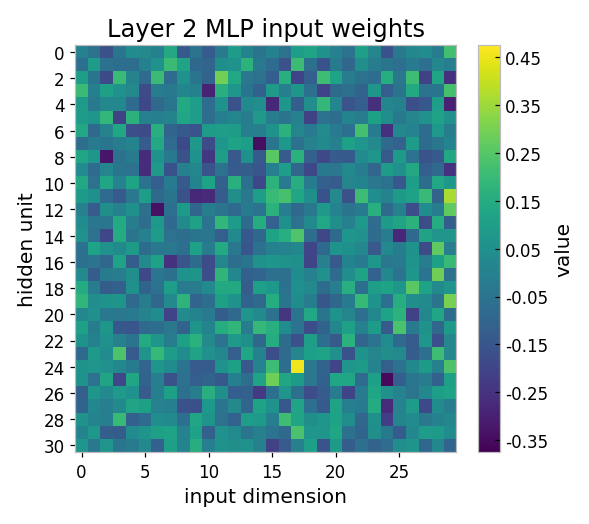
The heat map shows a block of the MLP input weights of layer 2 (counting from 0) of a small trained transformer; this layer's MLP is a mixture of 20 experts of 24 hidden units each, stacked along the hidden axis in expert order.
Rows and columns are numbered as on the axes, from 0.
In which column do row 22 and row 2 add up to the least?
17
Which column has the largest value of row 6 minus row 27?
16
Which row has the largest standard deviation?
11
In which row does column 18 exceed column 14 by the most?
7
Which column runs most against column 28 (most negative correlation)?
15
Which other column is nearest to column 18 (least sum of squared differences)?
13
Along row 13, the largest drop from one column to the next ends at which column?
27
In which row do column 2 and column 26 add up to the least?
8
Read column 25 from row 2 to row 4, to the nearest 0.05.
-0.05 -0.05 0
